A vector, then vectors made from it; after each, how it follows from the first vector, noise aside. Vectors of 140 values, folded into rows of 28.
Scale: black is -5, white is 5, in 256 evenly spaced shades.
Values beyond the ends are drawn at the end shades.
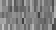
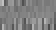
reversed, negated, partly zeroed.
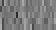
reversed, partly zeroed.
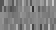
reversed, partly zeroed.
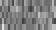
sign-scrambled.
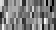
reversed, negated, scaled up.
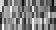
reversed, negated, scaled up.
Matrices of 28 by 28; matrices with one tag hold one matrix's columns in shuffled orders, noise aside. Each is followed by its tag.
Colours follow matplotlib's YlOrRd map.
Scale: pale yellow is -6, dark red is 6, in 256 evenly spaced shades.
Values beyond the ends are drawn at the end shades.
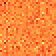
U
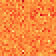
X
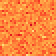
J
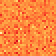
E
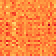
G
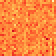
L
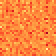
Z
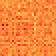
G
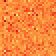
X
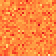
J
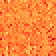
L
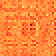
G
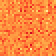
Z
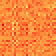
G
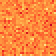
J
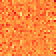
X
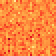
L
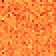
X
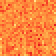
L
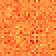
E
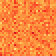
Z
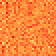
U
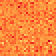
U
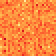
L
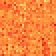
L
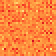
Z
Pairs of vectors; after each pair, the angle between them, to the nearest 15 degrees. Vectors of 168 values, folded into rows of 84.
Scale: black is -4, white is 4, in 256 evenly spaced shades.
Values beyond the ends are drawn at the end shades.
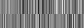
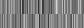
30 degrees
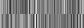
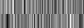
90 degrees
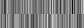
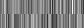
165 degrees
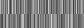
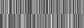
30 degrees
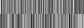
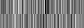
75 degrees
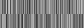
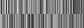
120 degrees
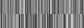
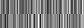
90 degrees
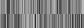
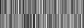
120 degrees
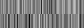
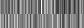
135 degrees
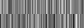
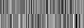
150 degrees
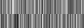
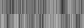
135 degrees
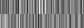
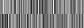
120 degrees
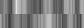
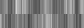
30 degrees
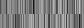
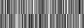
135 degrees
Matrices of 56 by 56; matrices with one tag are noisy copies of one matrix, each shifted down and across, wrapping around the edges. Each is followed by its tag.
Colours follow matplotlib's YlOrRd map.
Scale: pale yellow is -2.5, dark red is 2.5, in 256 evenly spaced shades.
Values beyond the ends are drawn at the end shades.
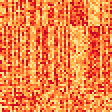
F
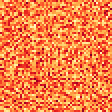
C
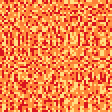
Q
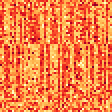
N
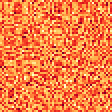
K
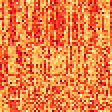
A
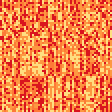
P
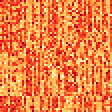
P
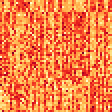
P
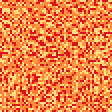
C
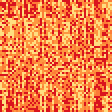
A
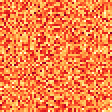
C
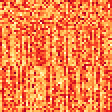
N
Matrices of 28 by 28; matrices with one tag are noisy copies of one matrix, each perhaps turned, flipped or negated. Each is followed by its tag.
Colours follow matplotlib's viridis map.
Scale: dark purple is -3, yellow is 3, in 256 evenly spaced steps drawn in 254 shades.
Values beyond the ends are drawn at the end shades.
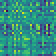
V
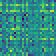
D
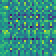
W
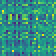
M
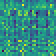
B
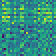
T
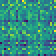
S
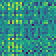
T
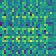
W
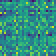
S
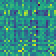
B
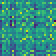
S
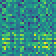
T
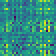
V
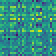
M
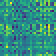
V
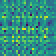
W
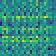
W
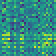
T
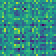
M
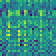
B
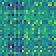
T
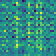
W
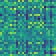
D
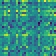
S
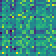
S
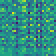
W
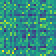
B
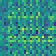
W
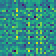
W
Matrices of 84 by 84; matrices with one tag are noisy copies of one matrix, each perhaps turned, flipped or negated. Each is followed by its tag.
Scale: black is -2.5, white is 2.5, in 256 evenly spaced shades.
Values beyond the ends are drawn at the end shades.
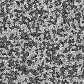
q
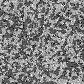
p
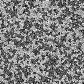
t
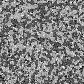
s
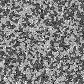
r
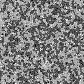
r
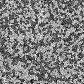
s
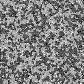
t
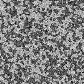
t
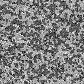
r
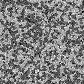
p
